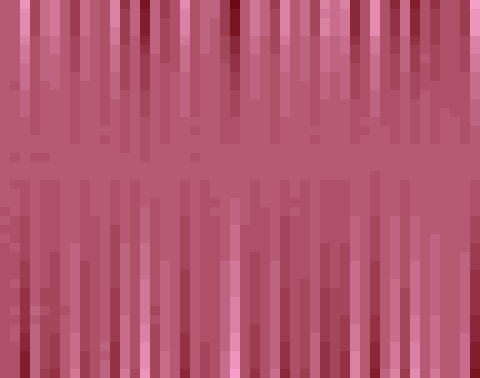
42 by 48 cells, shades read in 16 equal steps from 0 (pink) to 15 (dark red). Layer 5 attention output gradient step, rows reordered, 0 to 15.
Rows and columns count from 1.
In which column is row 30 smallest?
24
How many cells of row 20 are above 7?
1
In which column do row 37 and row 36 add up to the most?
48
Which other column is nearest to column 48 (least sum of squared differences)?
3
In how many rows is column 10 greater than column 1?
2
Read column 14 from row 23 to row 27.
8 8 8 8 8
